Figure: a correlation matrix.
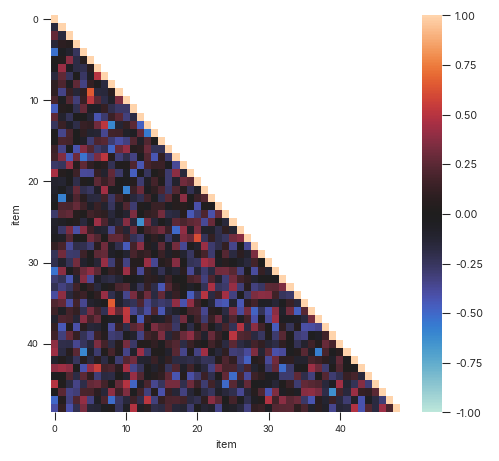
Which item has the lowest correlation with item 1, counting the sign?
22
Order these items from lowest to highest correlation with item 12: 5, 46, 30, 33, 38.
33, 5, 30, 46, 38
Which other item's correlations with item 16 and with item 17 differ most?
4
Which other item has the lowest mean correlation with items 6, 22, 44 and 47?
8
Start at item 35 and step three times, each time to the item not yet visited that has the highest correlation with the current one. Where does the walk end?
10
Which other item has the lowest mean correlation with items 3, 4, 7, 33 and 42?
0
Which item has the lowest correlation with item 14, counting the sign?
13
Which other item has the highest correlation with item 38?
26
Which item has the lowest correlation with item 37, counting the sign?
41
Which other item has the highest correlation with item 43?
6
